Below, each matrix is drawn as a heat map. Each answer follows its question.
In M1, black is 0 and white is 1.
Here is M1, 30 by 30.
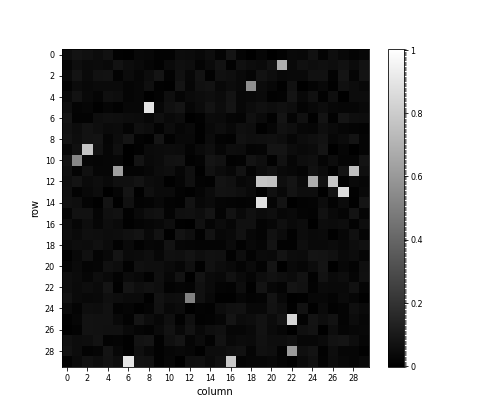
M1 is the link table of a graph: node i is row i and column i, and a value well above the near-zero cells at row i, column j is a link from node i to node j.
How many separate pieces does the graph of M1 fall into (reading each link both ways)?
12
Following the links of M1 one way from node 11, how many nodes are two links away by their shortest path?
2
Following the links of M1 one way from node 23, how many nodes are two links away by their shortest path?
4
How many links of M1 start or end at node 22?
2
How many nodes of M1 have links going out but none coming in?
9
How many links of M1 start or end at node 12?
5
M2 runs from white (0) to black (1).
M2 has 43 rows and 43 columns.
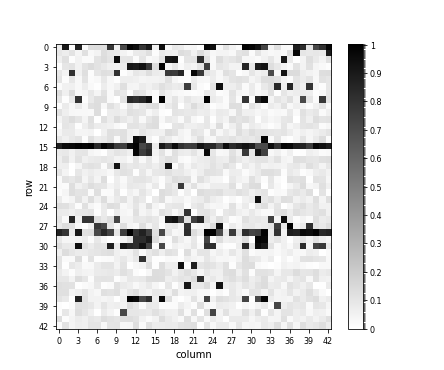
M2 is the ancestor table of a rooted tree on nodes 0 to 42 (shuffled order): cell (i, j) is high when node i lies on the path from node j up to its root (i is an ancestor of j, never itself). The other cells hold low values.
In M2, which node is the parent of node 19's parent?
33
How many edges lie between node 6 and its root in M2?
3
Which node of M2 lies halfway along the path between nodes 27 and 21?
26
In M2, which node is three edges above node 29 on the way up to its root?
38
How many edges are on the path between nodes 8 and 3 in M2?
2
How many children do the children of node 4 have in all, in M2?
3
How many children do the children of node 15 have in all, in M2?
4
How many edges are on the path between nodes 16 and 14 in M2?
2
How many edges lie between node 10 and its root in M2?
5
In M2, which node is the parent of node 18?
2
